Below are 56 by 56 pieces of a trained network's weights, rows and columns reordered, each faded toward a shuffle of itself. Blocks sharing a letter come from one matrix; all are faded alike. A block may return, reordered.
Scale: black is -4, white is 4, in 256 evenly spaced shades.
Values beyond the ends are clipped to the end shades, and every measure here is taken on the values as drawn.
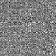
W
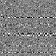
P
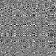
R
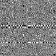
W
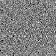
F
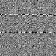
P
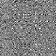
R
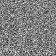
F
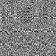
P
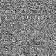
F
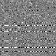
P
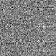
F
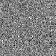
F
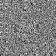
F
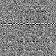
P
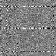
W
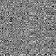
R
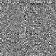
W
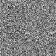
F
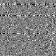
W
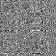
P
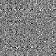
R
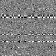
P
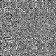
W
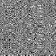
R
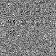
F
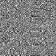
W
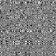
R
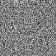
F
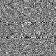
P
